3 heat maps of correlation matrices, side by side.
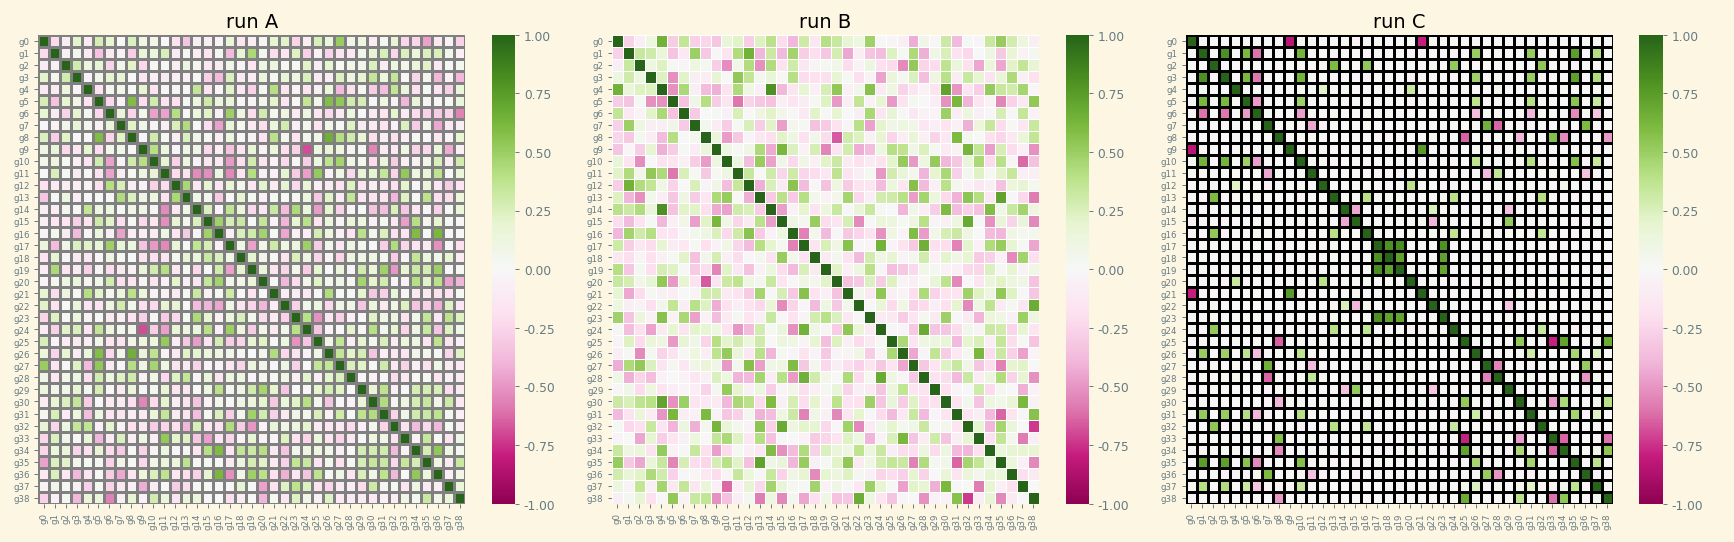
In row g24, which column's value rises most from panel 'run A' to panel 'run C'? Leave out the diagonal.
g9
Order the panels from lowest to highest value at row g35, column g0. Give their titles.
run A, run C, run B
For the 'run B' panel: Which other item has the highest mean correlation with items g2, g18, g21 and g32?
g15
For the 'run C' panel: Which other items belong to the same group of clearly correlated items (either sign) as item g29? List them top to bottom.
g14, g15, g22
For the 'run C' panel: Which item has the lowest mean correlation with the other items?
g6
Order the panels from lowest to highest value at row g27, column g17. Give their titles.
run B, run A, run C
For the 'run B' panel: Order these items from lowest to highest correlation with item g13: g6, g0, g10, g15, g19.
g19, g6, g0, g15, g10
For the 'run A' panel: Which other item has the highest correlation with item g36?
g16
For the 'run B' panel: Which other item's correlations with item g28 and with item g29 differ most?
g24
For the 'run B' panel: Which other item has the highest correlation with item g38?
g22
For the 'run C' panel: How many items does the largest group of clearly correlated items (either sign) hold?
9
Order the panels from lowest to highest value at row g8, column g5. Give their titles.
run C, run B, run A
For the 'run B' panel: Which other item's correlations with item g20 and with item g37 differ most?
g10
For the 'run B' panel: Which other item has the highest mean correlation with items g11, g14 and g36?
g4
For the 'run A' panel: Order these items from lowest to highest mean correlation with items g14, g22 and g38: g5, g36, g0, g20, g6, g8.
g20, g36, g6, g0, g5, g8
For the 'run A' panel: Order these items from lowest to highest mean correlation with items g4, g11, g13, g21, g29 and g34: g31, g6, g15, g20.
g6, g15, g31, g20
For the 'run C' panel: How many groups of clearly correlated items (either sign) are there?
8
